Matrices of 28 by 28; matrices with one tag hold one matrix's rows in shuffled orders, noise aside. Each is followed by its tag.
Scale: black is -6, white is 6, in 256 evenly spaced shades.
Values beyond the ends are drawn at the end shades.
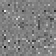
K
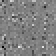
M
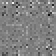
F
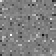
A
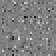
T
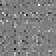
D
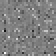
K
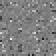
A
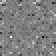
A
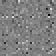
F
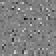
T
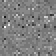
K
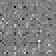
D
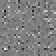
K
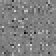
T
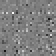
F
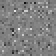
T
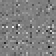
F
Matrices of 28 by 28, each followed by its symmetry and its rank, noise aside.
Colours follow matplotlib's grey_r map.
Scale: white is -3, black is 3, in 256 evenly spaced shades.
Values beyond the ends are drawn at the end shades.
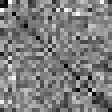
symmetric, rank eight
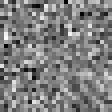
antisymmetric, rank eight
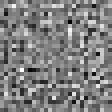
antisymmetric, rank eight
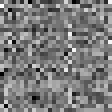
no symmetry, rank six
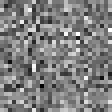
no symmetry, rank seven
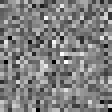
no symmetry, rank eight
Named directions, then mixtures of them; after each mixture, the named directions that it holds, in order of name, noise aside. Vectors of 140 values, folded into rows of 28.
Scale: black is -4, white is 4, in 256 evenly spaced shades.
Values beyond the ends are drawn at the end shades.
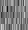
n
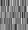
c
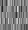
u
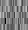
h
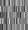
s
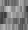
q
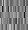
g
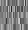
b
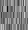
n.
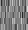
c.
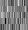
h, n.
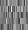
b.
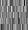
b, c, n.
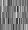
u.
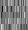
n, u.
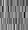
g.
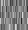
c, g.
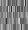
b.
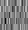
h, s.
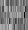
g, q, s.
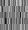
c, h, s.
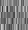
h, n.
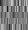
c, n, u.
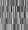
b, g.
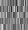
b, h, s.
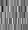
c, g, u.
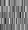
h, s.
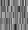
b, c.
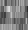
q.
